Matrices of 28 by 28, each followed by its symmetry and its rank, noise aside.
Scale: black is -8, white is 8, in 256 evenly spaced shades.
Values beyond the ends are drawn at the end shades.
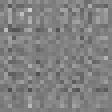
no symmetry, rank three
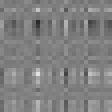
no symmetry, rank one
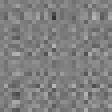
antisymmetric, rank two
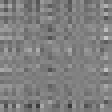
antisymmetric, rank two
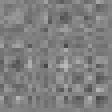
symmetric, rank two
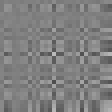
symmetric, rank one
